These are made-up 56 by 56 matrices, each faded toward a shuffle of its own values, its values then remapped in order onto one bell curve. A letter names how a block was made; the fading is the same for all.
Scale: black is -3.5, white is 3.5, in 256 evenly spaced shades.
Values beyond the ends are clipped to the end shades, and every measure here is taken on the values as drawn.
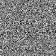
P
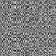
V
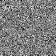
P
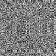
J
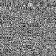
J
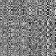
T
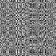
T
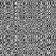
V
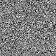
P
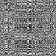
V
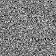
P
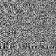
J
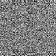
J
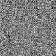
J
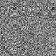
J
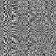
T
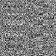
J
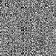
J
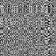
T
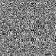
J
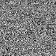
P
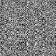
J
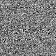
P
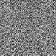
J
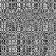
V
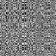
T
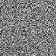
J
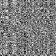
J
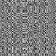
T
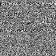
P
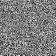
P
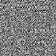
J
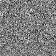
P
